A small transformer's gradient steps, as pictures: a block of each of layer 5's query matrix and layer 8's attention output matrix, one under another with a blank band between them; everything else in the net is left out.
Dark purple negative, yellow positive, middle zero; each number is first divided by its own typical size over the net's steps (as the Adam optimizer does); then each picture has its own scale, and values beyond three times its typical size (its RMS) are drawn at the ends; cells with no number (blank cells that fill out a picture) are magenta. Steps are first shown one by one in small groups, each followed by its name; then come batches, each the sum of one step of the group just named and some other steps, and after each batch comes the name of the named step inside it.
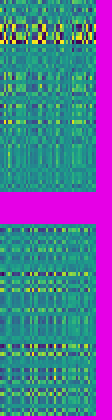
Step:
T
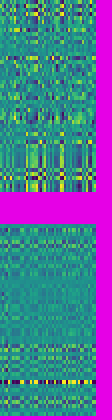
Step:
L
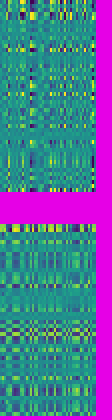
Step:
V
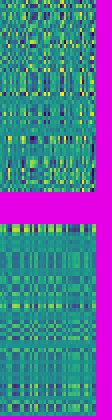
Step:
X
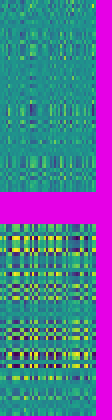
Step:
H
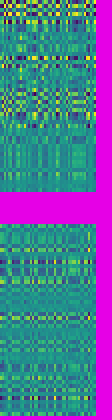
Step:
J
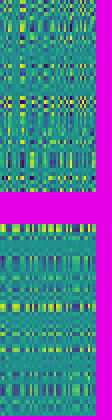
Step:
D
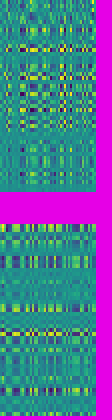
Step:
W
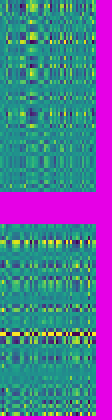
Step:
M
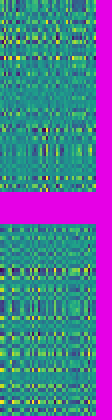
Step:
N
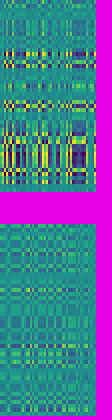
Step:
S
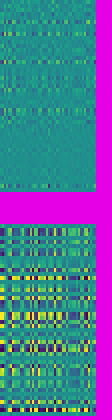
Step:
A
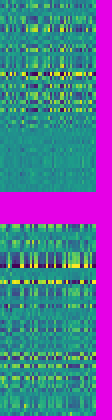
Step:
W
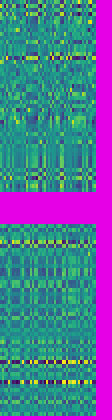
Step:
L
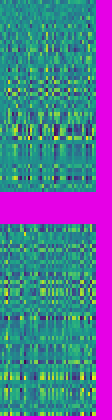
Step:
T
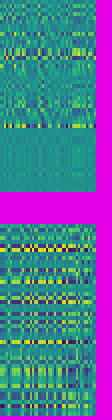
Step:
J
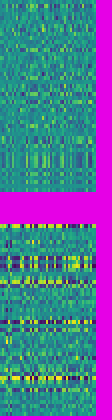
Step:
W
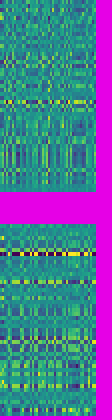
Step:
S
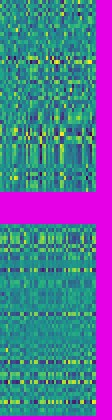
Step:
L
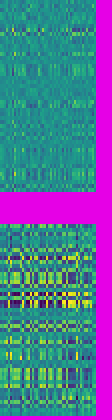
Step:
H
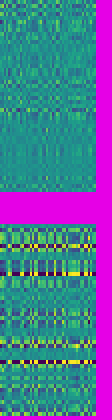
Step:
N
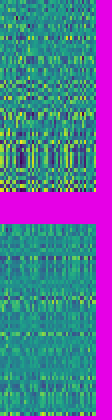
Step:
D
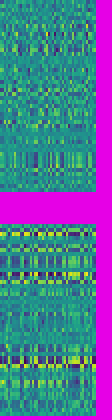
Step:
T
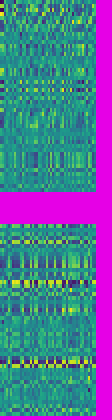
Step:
M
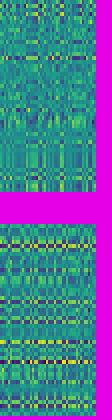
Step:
L
